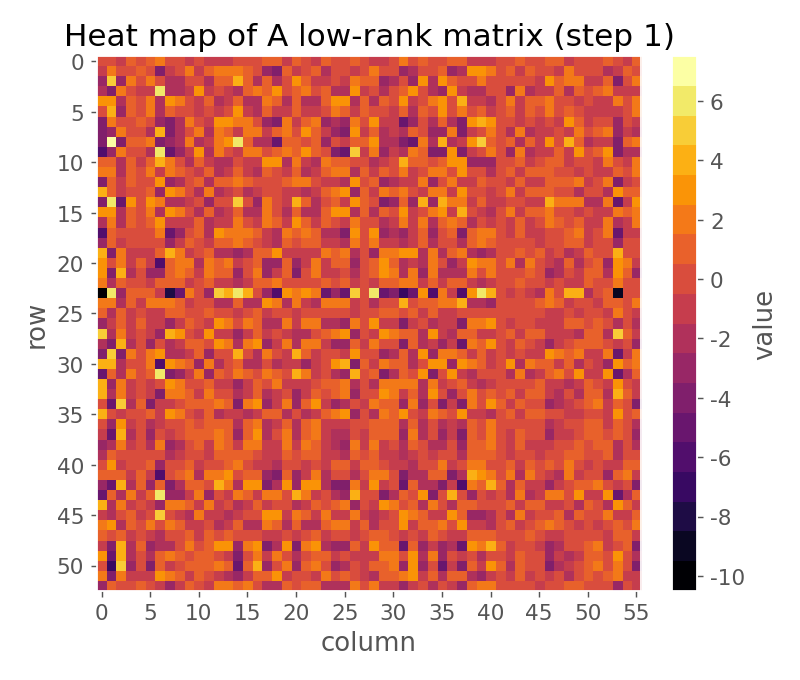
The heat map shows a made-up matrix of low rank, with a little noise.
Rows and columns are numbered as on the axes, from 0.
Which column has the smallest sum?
37
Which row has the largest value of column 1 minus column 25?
23
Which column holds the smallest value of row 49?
1
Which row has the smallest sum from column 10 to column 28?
30
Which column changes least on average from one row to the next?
41
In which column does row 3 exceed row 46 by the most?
6
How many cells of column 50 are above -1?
39
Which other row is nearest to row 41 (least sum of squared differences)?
20
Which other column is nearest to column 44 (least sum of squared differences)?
54
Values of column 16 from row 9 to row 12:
2 -1 -2 0
